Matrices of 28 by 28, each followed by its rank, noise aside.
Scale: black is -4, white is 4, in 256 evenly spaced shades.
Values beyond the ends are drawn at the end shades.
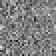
seven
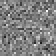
eight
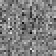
five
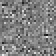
six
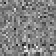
eight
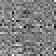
four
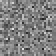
six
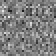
five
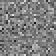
eight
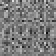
five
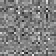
four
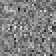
eight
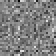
four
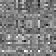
four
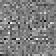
five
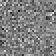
eight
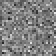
eight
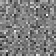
six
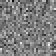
eight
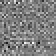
five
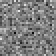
eight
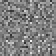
seven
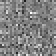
five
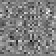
five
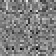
four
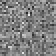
eight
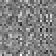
four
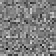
seven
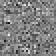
six
